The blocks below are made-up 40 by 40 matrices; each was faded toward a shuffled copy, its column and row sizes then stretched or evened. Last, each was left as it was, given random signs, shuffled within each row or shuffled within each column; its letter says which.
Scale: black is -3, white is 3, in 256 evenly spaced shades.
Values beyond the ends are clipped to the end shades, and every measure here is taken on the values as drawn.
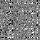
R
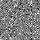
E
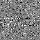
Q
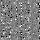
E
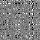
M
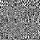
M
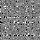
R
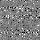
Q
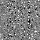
E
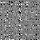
R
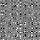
M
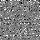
Q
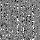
E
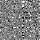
R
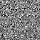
Q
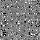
R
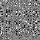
R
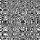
M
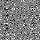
R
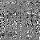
R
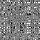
M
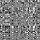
M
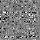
R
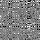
M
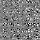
R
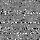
Q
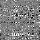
R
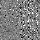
E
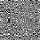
M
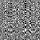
M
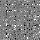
R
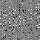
M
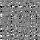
M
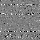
Q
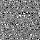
Q
